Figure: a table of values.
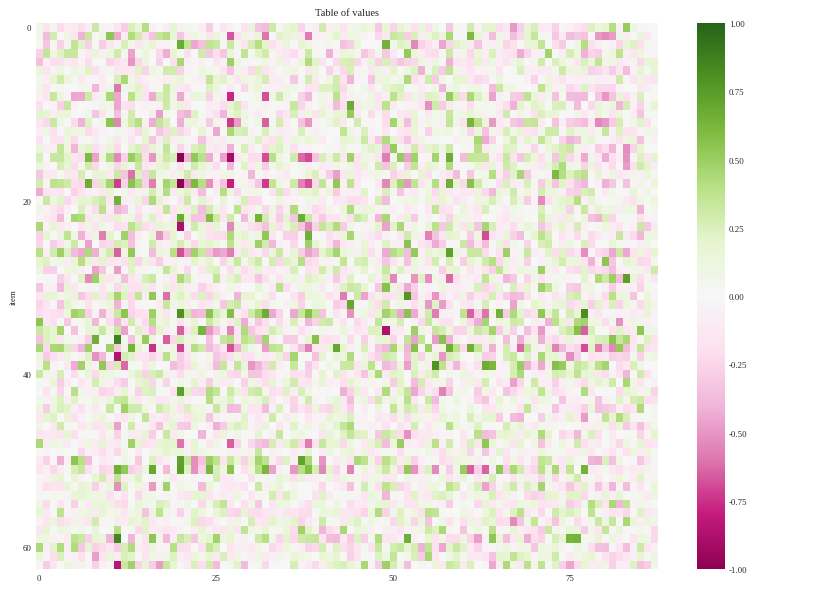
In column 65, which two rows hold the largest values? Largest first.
33, 51
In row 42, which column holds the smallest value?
57
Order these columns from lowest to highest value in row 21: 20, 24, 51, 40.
40, 51, 20, 24
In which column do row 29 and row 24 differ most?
63
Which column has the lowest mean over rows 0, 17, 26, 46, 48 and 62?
11
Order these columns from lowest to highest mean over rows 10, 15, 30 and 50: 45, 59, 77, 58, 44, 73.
77, 73, 59, 45, 58, 44
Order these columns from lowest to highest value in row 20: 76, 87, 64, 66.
66, 87, 64, 76
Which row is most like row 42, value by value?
2
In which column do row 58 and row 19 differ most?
64
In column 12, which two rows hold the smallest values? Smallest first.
39, 35
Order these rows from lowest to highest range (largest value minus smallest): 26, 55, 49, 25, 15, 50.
49, 55, 25, 50, 26, 15
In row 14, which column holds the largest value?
50
